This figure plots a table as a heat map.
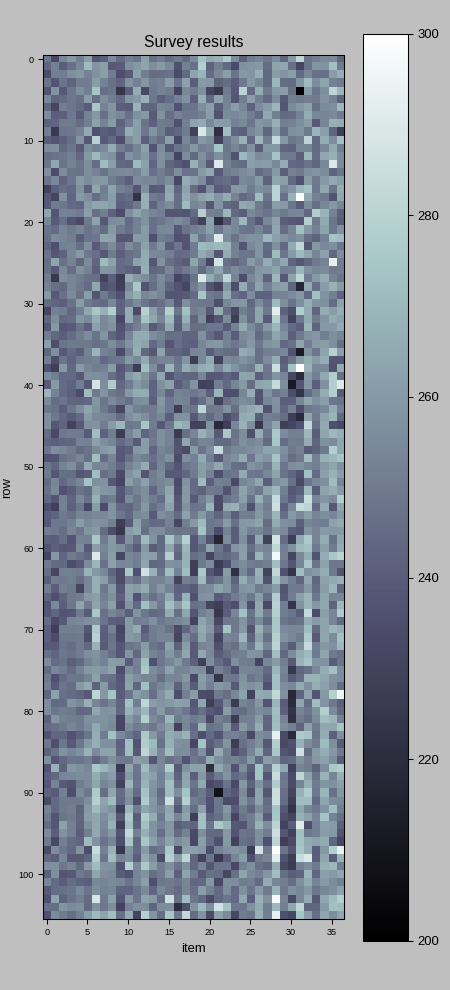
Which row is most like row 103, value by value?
61
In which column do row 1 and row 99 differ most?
29
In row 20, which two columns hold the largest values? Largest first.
32, 24
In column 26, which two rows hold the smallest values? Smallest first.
45, 74
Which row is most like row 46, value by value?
70
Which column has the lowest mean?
9
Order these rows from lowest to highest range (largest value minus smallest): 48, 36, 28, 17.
48, 28, 36, 17
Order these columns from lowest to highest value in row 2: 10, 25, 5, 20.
10, 20, 5, 25
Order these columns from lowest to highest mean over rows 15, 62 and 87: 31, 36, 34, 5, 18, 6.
31, 18, 5, 34, 36, 6
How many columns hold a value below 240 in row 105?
6
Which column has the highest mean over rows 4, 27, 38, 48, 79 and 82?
28
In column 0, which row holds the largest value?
41
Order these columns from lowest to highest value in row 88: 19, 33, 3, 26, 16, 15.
16, 33, 3, 19, 15, 26
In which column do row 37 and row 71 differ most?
36
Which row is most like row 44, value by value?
39
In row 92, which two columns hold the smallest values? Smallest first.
30, 9
